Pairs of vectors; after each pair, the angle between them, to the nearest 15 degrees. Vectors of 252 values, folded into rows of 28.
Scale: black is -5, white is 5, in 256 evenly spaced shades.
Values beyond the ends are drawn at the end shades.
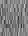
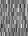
120 degrees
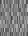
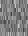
105 degrees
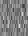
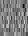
45 degrees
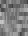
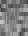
15 degrees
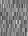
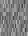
45 degrees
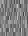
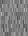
120 degrees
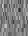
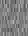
120 degrees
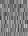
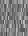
60 degrees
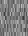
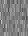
45 degrees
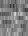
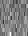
75 degrees
